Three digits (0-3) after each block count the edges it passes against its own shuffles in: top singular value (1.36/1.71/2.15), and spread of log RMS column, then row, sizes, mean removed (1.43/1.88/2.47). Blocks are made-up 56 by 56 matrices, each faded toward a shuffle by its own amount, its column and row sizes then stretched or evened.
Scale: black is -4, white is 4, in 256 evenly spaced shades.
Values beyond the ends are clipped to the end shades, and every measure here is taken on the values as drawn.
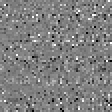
2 1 2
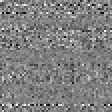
2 0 3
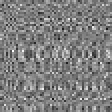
3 0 3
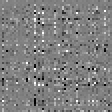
2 3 3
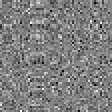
3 1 0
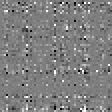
2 3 3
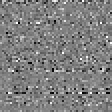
2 0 3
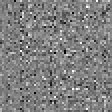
1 3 2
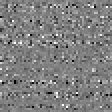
1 1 3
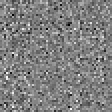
1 2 1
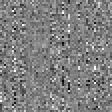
0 3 0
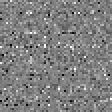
1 1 2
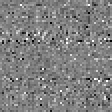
1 0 2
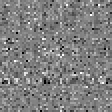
2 0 2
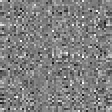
3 2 1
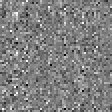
1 2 0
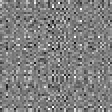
3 3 2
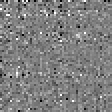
0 2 2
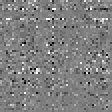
1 2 3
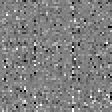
1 2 1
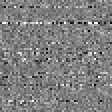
2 0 3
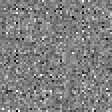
1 2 2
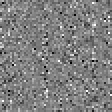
0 2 0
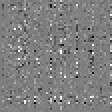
1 3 2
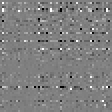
3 2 3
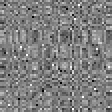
3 1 0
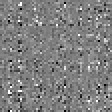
0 3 2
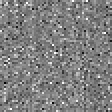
1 0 0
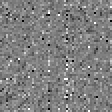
1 2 0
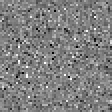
0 0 1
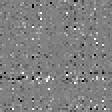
1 2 2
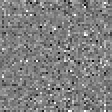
1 2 1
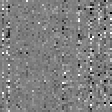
1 3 0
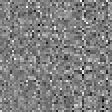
3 2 0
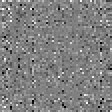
2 2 2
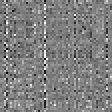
3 3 0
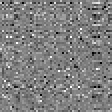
3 1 2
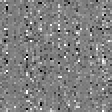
0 3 0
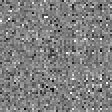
2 1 1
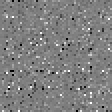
0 1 1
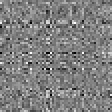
3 2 3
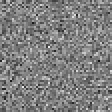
2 0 0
